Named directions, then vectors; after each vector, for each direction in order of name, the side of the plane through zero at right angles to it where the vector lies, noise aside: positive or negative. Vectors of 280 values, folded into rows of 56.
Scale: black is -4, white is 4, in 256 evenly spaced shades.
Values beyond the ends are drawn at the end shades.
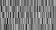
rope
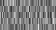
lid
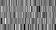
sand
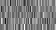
negative, positive, negative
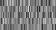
positive, positive, positive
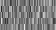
negative, positive, negative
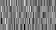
positive, negative, positive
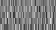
negative, positive, positive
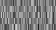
negative, positive, positive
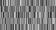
positive, positive, negative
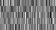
positive, positive, negative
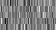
negative, positive, negative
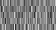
positive, positive, negative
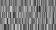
negative, positive, positive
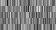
negative, negative, negative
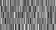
positive, positive, negative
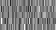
negative, positive, negative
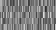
negative, negative, negative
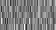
negative, positive, negative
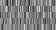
negative, negative, negative
